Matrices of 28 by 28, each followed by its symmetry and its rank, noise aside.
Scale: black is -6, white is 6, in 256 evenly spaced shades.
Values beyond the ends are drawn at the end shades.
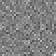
symmetric, rank six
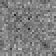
symmetric, rank six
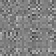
no symmetry, rank four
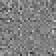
antisymmetric, rank six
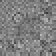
symmetric, rank six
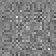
symmetric, rank four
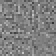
antisymmetric, rank eight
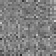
antisymmetric, rank six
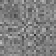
symmetric, rank four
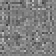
no symmetry, rank six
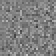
no symmetry, rank eight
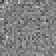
symmetric, rank eight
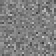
no symmetry, rank eight
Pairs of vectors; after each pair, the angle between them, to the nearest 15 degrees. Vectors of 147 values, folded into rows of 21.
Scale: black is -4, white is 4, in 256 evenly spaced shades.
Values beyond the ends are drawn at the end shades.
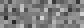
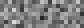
150 degrees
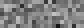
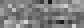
120 degrees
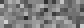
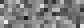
15 degrees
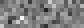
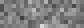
120 degrees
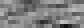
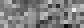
45 degrees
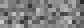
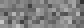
15 degrees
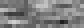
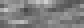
60 degrees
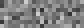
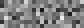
15 degrees
